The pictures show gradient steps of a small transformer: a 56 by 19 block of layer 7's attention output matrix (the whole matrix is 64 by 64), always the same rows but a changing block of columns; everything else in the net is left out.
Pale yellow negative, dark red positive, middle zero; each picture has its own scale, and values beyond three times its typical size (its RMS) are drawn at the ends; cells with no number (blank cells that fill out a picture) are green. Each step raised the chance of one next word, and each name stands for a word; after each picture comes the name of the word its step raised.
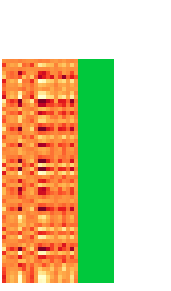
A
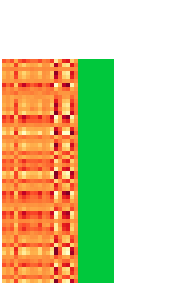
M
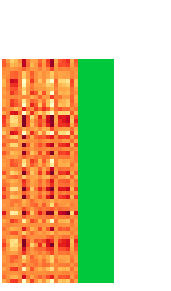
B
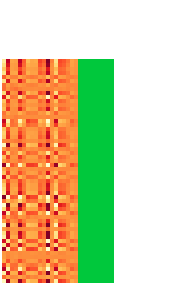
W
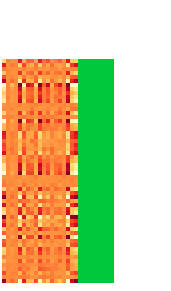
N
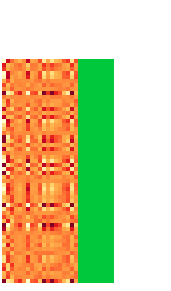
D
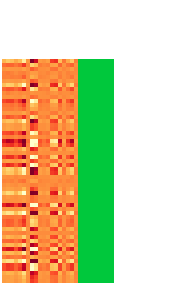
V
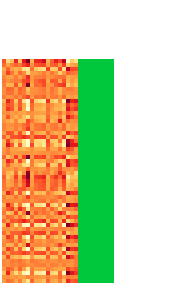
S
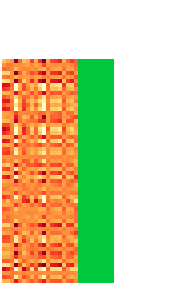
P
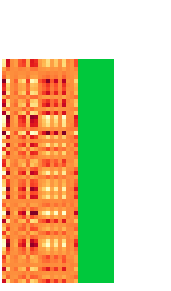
B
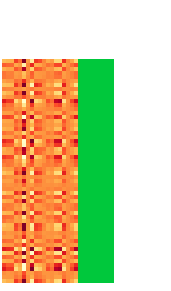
V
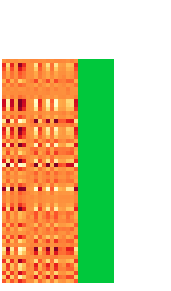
W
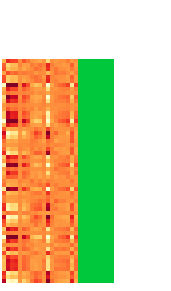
N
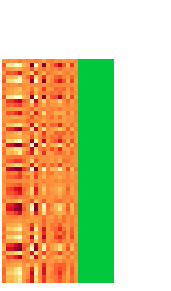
A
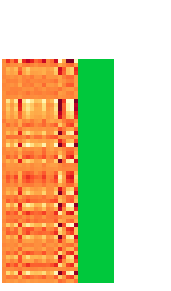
S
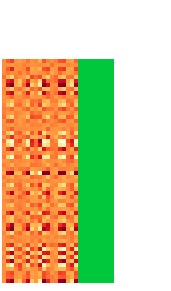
V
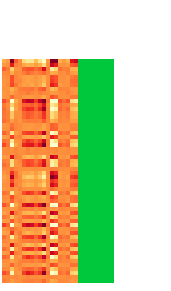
S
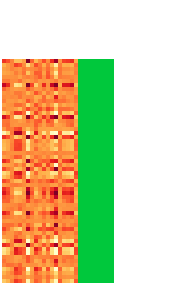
M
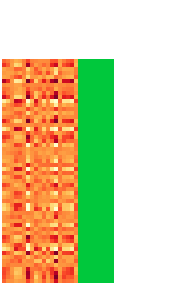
A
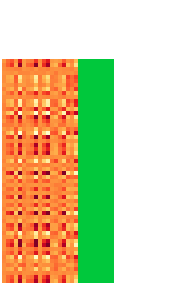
B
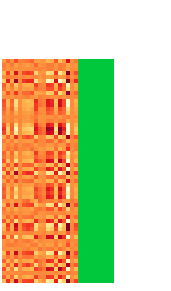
P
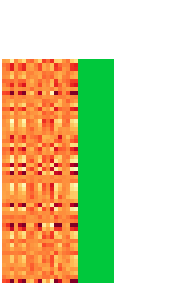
D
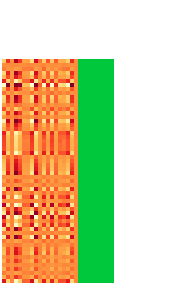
N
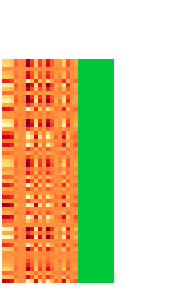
N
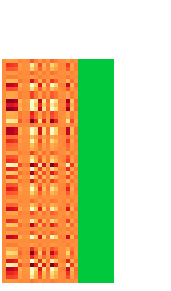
P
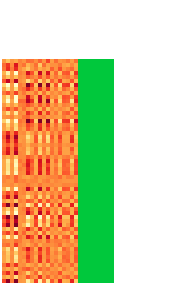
N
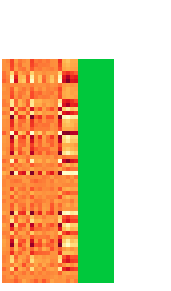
B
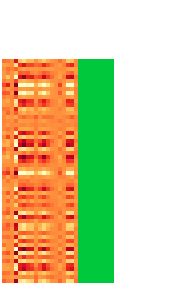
V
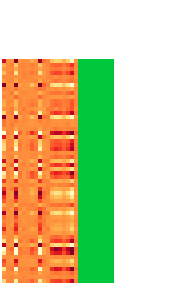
M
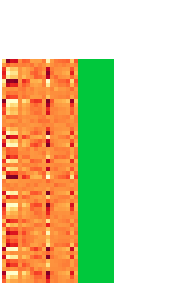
S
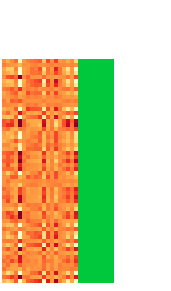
W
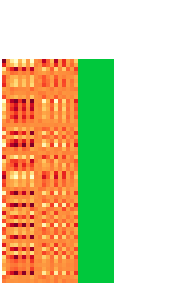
S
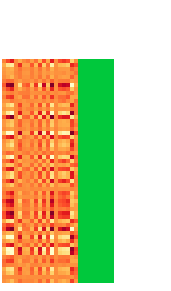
M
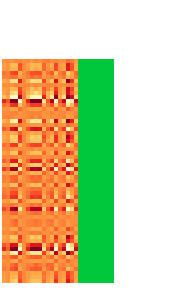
A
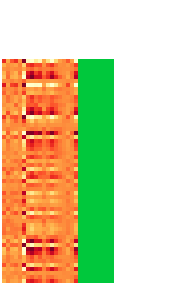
M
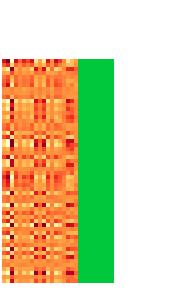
S
